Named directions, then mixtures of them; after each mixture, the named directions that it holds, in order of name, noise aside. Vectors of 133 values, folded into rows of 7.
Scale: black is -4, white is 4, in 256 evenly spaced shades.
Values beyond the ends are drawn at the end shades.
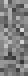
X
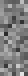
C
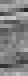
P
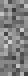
C, X.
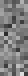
C.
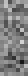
P, X.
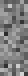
C.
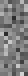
C, X.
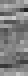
P.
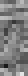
C, P.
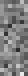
C.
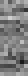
P, X.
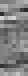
P.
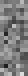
C, P.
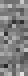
C, P.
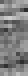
P.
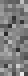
C.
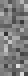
C, X.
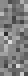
C, X.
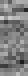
P, X.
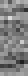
P, X.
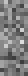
X.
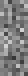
C, X.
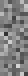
C, X.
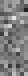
C, P.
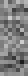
P, X.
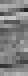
P.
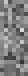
X.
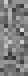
X.
